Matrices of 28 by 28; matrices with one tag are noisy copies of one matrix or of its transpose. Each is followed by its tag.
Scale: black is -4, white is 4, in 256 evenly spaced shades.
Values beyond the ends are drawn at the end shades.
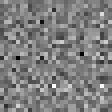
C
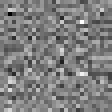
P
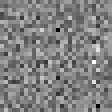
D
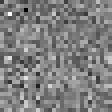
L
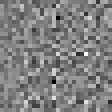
C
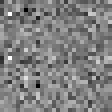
L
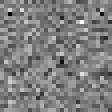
P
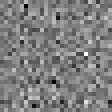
C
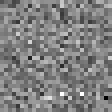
D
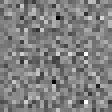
C
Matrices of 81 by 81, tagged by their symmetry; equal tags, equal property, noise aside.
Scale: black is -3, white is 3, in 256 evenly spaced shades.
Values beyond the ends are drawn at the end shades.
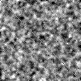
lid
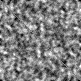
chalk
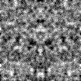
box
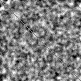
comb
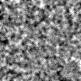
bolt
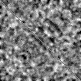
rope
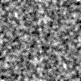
chalk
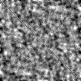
chalk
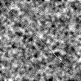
lid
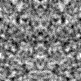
box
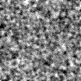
bolt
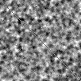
comb
